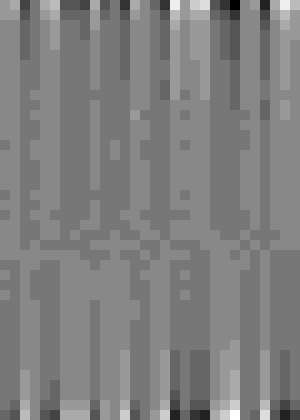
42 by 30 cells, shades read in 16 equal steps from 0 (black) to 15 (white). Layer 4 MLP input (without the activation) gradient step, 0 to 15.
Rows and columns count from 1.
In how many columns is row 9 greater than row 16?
4
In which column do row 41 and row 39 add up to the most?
24
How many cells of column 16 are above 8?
1
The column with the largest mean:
29
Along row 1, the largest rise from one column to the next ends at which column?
18
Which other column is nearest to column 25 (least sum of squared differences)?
15
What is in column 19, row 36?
7
